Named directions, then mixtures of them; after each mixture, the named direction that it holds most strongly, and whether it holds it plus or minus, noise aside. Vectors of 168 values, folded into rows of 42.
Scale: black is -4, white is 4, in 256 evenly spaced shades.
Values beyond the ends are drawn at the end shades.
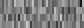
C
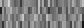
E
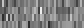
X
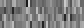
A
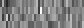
X, plus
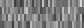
C, minus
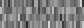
C, minus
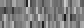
A, plus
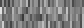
E, minus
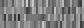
C, plus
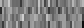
E, plus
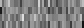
E, plus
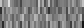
E, plus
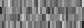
E, plus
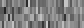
A, plus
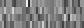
A, minus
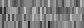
X, plus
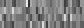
A, minus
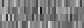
X, minus
